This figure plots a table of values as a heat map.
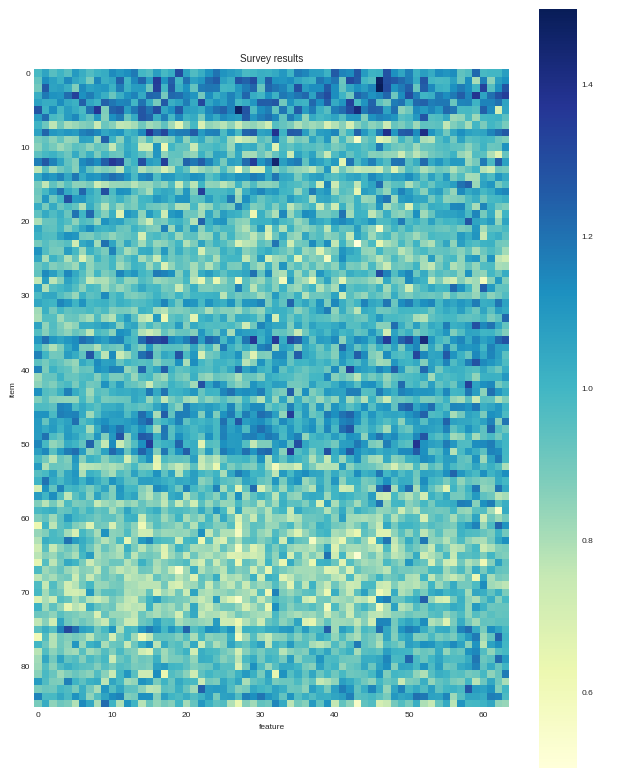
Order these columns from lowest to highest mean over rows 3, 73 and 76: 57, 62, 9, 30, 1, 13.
30, 13, 9, 1, 57, 62
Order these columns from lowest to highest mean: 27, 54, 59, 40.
27, 40, 54, 59
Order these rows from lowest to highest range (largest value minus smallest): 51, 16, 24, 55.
55, 24, 51, 16
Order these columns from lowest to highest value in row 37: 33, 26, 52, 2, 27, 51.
2, 52, 27, 26, 33, 51
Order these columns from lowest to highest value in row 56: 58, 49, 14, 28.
14, 28, 58, 49
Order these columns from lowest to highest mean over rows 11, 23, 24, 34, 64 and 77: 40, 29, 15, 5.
29, 40, 5, 15
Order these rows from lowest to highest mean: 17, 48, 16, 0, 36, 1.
17, 16, 48, 0, 1, 36
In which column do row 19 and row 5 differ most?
11
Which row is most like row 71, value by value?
74
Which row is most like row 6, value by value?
49
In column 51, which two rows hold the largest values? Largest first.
50, 38
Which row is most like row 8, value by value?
36
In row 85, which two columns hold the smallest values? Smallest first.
43, 27
